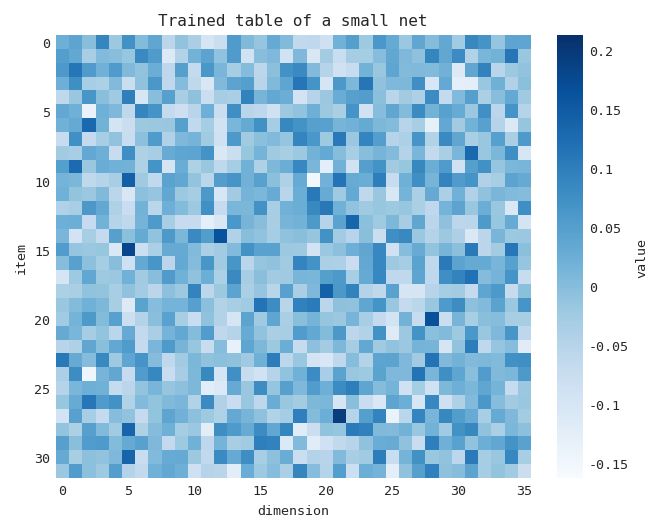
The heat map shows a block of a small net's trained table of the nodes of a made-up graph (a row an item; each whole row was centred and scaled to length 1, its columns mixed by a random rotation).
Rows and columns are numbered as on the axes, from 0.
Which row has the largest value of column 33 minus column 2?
24
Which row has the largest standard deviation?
3
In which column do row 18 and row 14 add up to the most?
20
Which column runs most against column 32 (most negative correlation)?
8
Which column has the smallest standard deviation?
33
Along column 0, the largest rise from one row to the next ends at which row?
23
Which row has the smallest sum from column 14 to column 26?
1
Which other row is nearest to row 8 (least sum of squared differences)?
21
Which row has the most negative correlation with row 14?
0
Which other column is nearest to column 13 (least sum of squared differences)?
29
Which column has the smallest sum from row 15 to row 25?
12
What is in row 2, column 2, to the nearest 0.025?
0.05
